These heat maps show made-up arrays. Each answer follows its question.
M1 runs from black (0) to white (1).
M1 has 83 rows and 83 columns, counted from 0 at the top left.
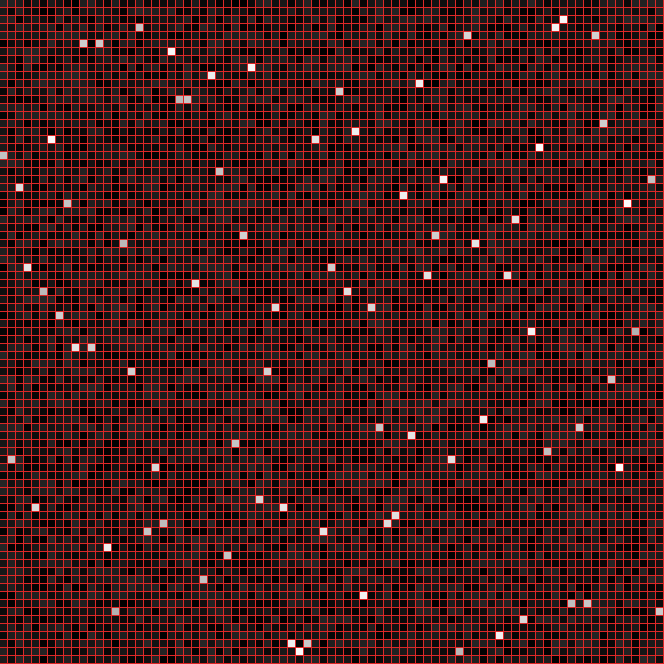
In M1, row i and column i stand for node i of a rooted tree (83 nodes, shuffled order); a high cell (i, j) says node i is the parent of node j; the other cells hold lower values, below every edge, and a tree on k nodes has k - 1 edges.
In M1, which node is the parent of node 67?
18
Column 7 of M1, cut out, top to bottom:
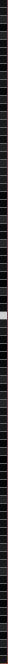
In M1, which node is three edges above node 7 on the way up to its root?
3
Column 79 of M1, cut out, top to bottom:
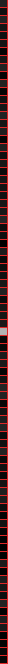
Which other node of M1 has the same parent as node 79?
66
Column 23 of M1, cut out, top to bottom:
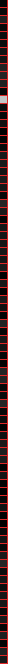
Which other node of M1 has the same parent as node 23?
22
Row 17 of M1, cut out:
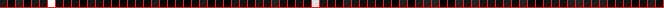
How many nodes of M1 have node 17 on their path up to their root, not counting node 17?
7
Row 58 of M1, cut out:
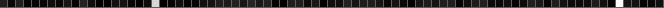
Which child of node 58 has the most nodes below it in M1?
77
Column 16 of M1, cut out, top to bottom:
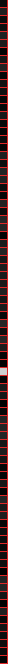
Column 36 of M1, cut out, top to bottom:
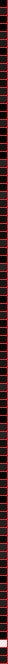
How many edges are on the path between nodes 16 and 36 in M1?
4
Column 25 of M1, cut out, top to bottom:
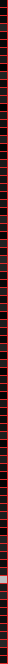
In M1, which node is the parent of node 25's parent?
53
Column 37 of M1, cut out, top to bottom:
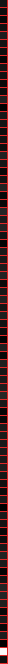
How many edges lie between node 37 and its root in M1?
6
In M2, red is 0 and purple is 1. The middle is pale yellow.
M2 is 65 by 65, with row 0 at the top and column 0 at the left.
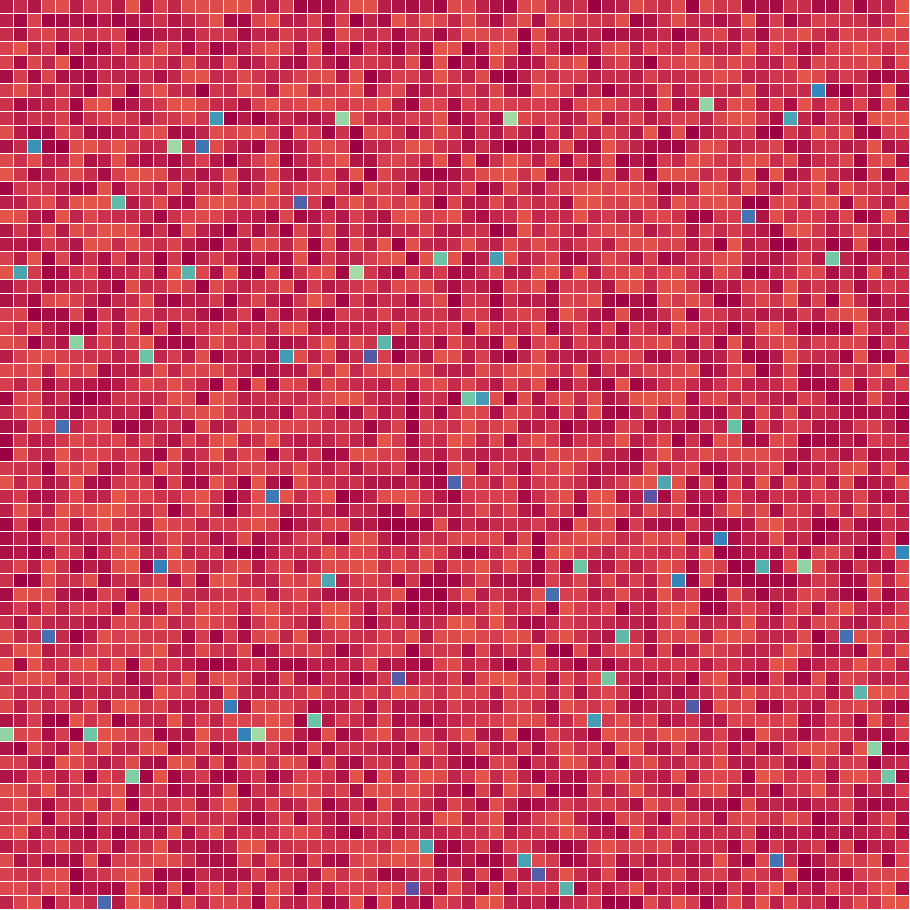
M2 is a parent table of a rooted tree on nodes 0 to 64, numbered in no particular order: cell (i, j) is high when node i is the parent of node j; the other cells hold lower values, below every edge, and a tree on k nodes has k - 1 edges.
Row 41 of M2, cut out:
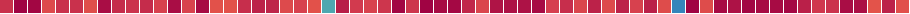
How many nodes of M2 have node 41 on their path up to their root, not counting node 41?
8
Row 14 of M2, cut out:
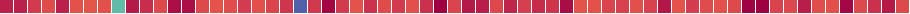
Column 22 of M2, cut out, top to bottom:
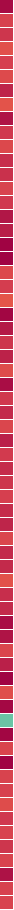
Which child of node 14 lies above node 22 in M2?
8
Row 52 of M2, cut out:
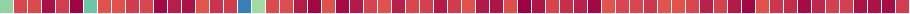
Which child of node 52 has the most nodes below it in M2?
18
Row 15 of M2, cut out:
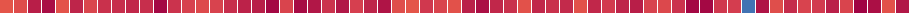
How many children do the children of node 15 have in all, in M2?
1
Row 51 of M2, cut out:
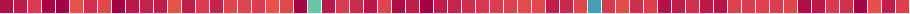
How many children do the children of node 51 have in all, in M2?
1
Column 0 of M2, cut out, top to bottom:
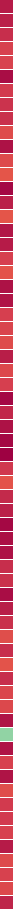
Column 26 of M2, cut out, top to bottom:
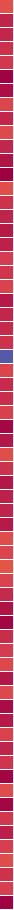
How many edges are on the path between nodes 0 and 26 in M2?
6
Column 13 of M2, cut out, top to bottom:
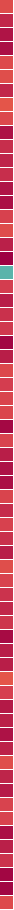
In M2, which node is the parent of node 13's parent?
35
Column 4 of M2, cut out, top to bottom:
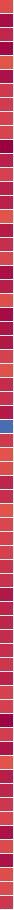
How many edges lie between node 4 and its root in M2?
3
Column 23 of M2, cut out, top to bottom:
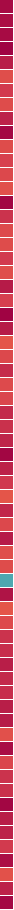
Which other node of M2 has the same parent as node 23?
48
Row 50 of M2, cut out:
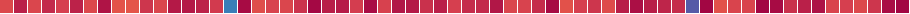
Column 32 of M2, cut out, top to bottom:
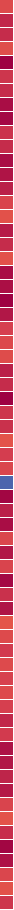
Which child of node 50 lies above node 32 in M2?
49
